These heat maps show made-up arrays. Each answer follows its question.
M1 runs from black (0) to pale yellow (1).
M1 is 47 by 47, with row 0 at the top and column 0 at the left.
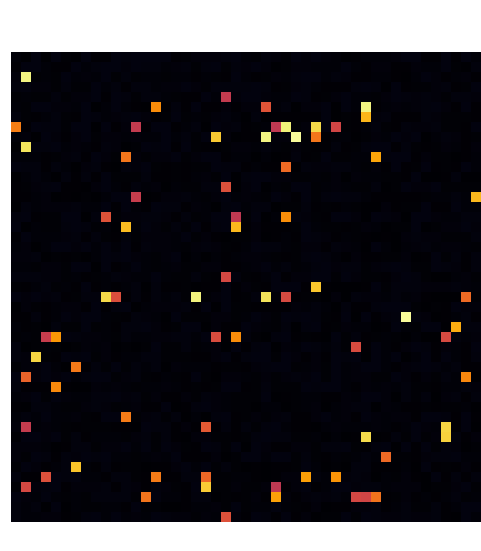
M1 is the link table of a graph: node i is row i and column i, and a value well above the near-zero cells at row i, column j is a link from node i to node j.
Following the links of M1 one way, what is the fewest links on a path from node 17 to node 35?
4
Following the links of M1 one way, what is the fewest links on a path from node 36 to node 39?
5
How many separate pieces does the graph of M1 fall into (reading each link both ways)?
2
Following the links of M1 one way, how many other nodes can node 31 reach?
2
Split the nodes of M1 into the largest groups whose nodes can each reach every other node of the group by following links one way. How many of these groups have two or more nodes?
1
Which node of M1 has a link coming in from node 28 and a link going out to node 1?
node 43
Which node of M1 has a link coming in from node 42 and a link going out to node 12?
node 14
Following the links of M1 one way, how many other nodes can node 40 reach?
6
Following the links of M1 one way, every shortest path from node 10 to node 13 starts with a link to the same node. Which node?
node 11
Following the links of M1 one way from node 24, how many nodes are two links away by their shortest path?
4
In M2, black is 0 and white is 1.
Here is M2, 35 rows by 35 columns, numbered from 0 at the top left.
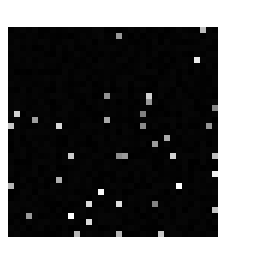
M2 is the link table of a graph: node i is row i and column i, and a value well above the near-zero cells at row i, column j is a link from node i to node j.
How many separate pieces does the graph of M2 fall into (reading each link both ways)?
7
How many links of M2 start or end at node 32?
2
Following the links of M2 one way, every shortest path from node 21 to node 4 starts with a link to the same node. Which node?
node 27
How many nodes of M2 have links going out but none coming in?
6
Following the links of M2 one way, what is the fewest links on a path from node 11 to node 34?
5
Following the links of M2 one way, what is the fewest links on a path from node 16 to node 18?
5
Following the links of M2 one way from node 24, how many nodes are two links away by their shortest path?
3
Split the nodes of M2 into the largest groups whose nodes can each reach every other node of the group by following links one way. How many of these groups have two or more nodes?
1
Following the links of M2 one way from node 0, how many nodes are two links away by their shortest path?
1
